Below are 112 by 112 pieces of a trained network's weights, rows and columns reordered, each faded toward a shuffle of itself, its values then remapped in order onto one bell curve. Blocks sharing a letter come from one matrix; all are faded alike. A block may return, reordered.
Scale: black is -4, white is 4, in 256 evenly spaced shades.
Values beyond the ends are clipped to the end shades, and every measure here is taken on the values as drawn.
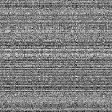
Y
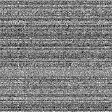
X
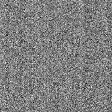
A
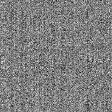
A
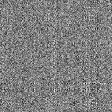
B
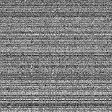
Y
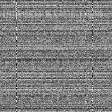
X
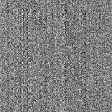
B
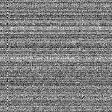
X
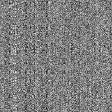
B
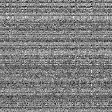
X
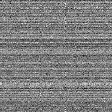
X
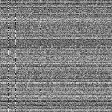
X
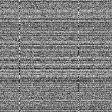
X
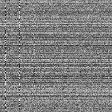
X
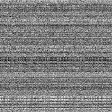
Y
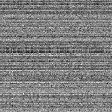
Y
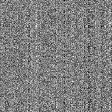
B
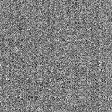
A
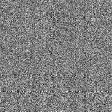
A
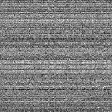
Y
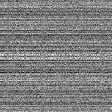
Y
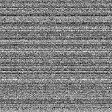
Y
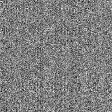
A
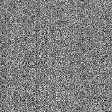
B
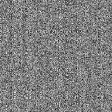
B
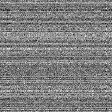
X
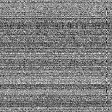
X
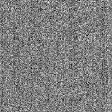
B
